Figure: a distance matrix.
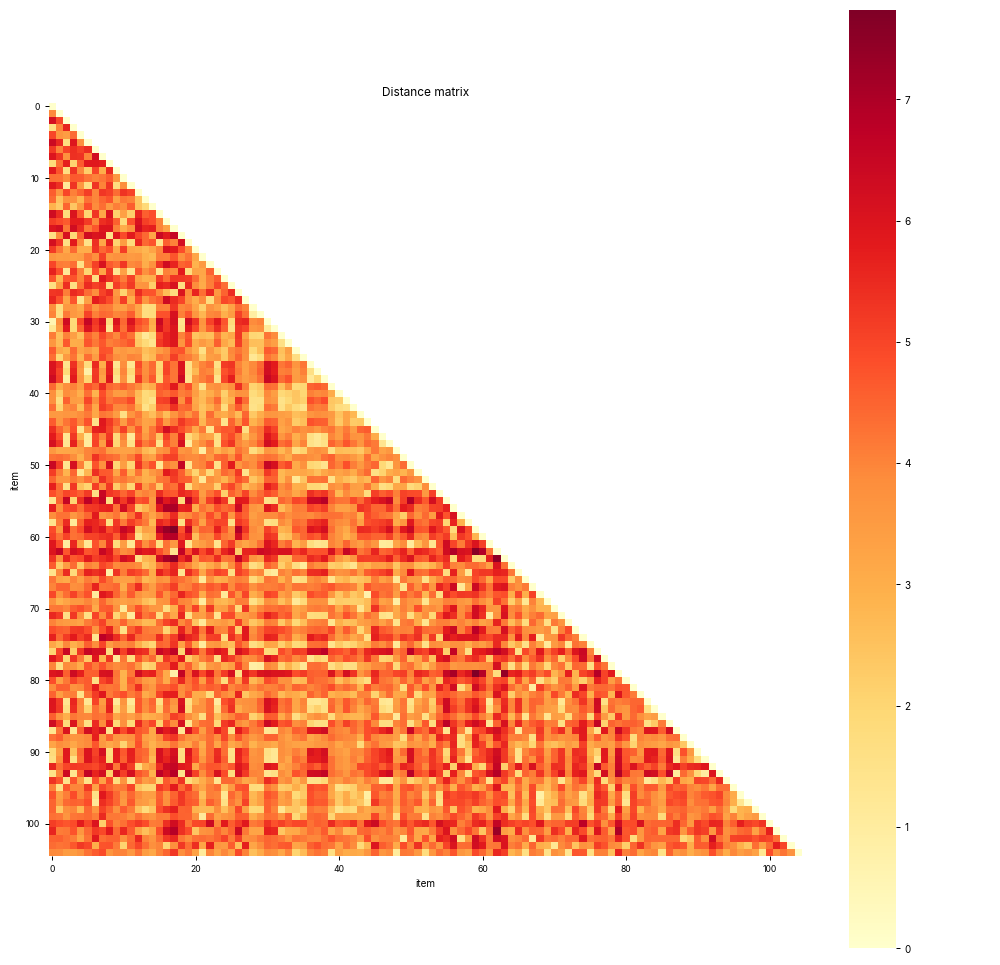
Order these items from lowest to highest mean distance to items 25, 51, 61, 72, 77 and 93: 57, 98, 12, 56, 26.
98, 57, 12, 56, 26
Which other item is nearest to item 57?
67
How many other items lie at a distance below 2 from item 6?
8
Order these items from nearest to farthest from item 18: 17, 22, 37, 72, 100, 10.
72, 22, 10, 100, 37, 17
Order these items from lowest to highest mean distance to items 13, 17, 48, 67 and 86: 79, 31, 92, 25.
79, 25, 31, 92
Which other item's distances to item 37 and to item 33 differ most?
5
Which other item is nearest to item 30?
0
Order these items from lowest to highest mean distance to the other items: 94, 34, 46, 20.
34, 94, 46, 20
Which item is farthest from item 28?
62
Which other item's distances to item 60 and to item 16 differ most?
63
